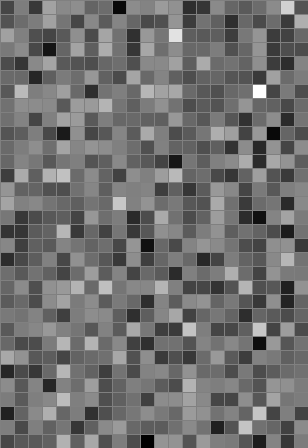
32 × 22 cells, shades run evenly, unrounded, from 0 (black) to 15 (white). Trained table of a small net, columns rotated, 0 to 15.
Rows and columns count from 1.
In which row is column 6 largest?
21
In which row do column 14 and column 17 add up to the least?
2
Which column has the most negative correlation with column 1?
4
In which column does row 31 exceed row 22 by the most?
18
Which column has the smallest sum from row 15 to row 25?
19
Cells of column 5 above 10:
6
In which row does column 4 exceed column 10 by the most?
5
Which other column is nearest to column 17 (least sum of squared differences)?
16
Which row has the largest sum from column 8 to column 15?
7
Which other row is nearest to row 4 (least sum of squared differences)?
3
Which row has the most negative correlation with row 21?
28
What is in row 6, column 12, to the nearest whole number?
8
